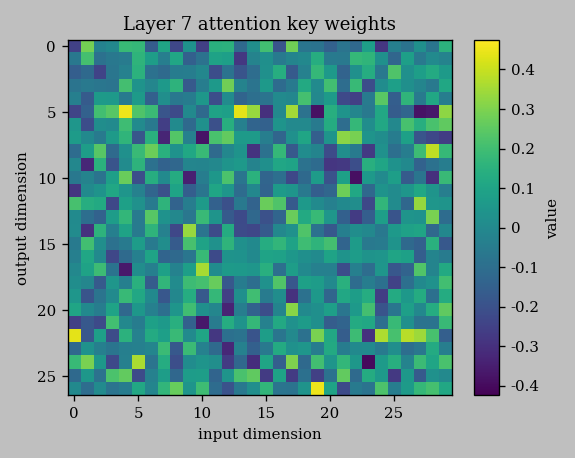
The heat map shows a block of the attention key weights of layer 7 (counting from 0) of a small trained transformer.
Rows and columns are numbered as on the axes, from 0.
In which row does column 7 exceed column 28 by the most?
10
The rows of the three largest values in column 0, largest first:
22, 12, 24
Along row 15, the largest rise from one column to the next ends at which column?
9
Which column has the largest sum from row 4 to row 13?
4
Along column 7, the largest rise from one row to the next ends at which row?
8
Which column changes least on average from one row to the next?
18
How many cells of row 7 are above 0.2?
5
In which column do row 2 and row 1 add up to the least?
13
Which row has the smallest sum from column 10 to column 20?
14
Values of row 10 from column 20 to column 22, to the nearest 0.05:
-0.2 0.1 -0.4
